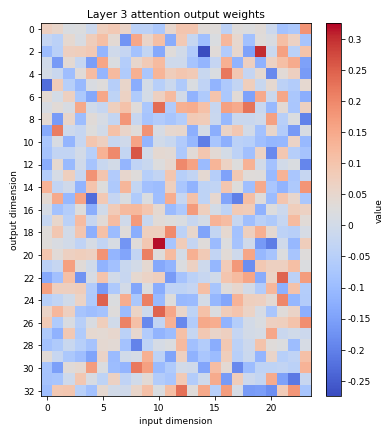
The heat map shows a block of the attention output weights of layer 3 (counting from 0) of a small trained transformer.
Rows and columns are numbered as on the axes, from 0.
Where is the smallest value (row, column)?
2, 14
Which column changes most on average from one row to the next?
16
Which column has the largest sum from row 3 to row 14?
5
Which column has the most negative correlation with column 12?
7
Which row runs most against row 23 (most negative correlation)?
11
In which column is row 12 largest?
12
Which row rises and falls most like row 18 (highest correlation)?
15
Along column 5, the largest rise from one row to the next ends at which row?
24
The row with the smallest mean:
10
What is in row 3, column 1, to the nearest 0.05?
-0.15
